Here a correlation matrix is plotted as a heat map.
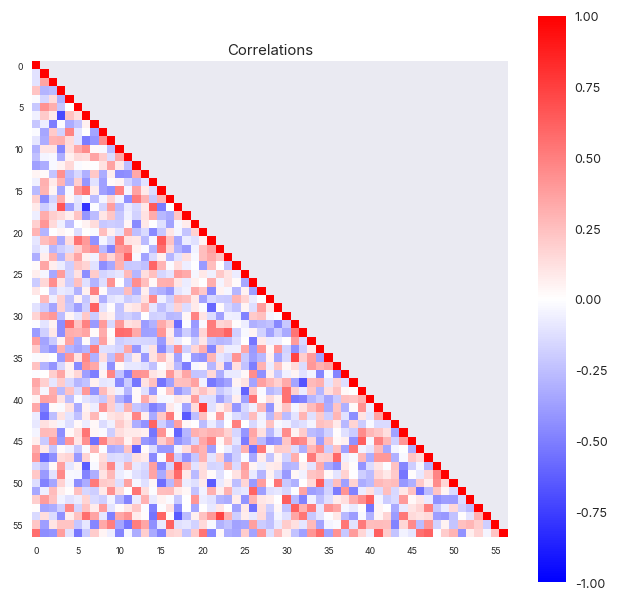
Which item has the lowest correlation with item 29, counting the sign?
21
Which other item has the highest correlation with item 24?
14
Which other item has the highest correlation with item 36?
47
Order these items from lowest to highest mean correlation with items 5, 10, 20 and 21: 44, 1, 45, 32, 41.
41, 1, 44, 45, 32
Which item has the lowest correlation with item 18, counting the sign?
42
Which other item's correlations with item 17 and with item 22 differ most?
54
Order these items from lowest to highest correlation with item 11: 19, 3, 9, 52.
52, 3, 9, 19
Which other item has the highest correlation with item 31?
35
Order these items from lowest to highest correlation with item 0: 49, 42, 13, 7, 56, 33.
7, 42, 13, 49, 33, 56
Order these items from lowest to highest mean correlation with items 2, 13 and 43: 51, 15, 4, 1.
4, 15, 51, 1
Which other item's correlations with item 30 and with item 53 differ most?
40
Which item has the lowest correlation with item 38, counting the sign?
32
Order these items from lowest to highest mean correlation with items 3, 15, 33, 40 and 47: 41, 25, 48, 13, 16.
48, 25, 41, 13, 16
